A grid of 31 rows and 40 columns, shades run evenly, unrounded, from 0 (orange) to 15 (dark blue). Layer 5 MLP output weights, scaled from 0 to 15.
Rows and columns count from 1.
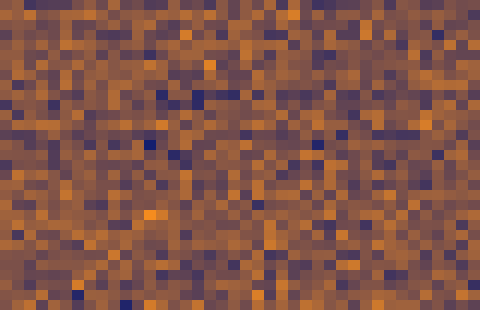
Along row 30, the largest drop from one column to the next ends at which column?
8
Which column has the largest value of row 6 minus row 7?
13
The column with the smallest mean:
22
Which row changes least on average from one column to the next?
14
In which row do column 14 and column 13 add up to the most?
15
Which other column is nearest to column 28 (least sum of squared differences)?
31
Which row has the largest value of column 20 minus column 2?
10
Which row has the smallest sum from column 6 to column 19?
2
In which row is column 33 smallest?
20
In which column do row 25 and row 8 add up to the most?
7
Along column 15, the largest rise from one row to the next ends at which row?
16
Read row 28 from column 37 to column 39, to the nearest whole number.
5 6 9
